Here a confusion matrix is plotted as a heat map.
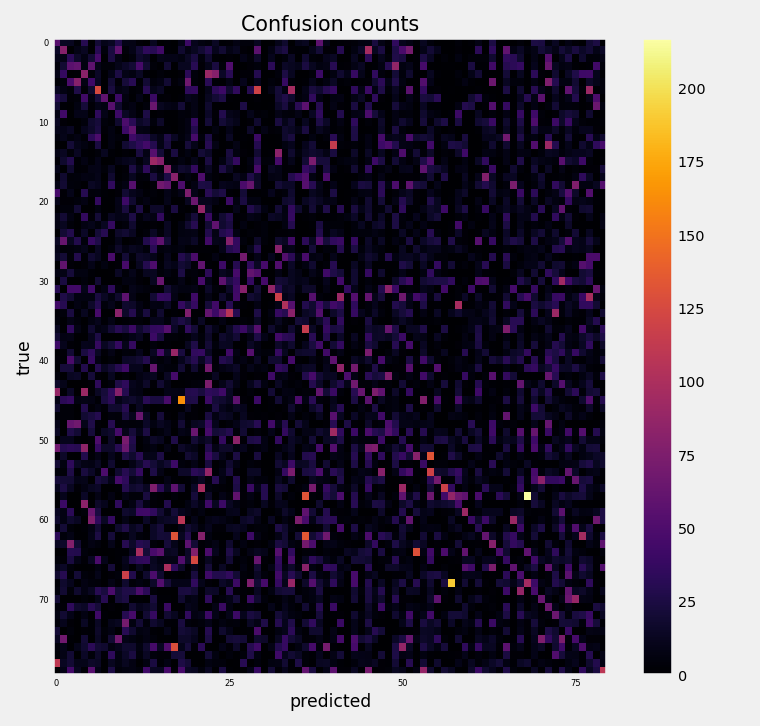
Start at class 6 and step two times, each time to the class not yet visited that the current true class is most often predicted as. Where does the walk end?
28
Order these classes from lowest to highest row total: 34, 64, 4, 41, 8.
8, 4, 41, 64, 34
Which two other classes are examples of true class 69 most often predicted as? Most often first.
67, 74
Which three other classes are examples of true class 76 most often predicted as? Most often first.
17, 50, 39
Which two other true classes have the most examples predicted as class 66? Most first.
60, 18
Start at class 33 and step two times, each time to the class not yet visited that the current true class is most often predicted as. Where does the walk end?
4
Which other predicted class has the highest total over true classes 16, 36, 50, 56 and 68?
57
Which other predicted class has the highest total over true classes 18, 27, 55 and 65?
20
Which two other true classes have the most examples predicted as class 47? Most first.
54, 44
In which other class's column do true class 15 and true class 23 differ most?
14
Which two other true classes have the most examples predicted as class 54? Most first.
52, 57
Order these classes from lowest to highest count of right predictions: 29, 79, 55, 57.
29, 55, 57, 79
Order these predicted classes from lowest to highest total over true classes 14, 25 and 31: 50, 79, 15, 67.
79, 67, 50, 15
